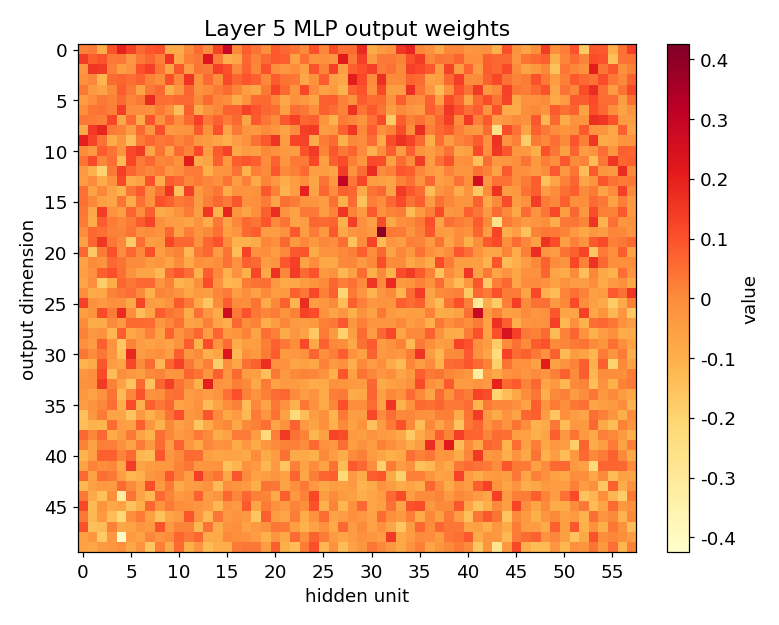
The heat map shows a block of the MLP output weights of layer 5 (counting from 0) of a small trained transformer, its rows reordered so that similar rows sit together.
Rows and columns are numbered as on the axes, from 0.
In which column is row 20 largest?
47
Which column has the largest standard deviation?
43
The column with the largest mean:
35
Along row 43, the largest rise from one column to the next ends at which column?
55
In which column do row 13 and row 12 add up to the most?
27
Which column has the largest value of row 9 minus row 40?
0
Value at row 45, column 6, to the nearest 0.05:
-0.1
